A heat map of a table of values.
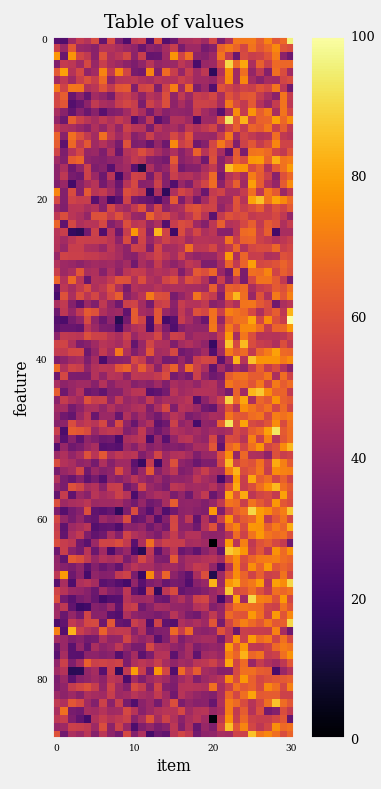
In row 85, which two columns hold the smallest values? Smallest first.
20, 4
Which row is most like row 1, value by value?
58
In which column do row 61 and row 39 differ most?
8
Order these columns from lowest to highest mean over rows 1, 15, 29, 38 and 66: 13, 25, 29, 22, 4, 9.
4, 13, 9, 22, 29, 25
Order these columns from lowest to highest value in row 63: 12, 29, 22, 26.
29, 26, 12, 22
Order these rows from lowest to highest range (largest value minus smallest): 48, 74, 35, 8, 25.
25, 8, 74, 48, 35
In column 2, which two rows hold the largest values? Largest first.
74, 2
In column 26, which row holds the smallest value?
5
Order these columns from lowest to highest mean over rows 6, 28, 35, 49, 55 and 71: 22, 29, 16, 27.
16, 22, 29, 27
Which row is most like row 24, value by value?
79
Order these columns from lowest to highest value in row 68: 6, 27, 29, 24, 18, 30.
6, 18, 27, 24, 29, 30
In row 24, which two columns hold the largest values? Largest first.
13, 10
